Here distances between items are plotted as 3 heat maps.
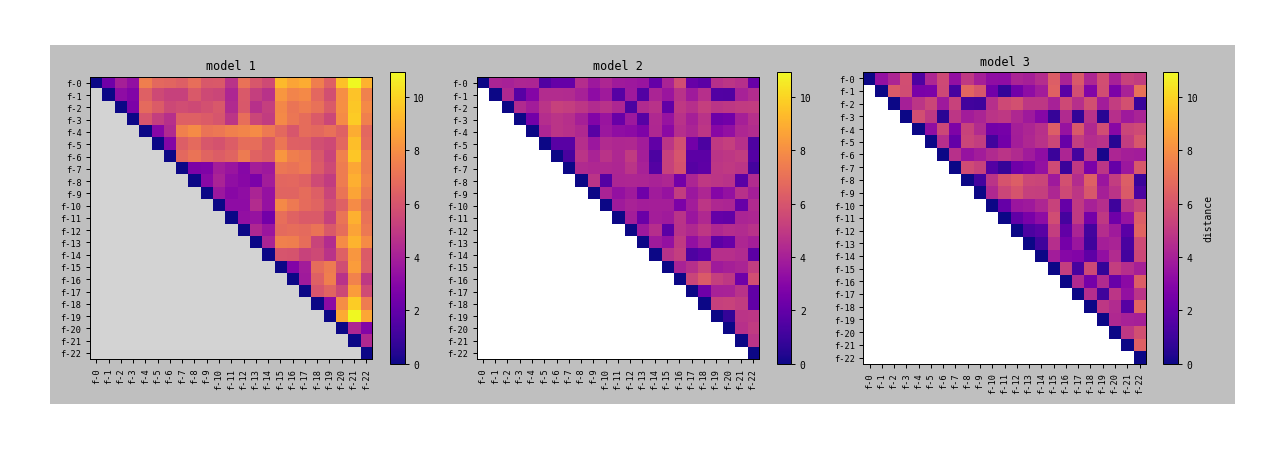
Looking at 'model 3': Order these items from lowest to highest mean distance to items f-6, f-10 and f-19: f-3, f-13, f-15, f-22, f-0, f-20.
f-3, f-15, f-20, f-13, f-22, f-0
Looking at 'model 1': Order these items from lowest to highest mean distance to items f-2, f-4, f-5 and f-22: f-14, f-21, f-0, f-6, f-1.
f-6, f-1, f-14, f-0, f-21
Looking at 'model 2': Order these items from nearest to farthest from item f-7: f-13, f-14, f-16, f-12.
f-14, f-13, f-12, f-16
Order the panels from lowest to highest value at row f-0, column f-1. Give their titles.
model 1, model 3, model 2
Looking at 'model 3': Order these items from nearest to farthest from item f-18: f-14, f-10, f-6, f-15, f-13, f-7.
f-13, f-14, f-7, f-10, f-6, f-15
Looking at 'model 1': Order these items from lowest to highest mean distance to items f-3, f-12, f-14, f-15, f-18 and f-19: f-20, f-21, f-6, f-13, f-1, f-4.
f-13, f-1, f-6, f-4, f-20, f-21
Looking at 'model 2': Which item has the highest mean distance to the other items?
f-16
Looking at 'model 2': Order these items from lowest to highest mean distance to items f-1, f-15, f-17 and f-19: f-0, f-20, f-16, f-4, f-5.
f-20, f-4, f-0, f-5, f-16
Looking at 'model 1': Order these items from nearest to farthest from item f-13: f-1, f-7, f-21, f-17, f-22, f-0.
f-7, f-1, f-0, f-17, f-22, f-21
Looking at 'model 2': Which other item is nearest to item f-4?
f-9
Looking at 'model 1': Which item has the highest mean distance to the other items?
f-21
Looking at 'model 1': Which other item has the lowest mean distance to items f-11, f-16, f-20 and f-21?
f-22
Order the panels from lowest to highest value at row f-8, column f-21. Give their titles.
model 2, model 3, model 1
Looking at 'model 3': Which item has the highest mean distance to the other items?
f-22
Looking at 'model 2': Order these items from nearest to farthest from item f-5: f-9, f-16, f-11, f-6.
f-6, f-9, f-11, f-16
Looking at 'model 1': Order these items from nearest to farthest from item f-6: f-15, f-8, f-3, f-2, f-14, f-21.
f-3, f-2, f-14, f-8, f-15, f-21
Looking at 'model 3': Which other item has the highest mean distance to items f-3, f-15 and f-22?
f-1
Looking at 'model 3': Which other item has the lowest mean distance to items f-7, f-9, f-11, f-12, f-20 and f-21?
f-16
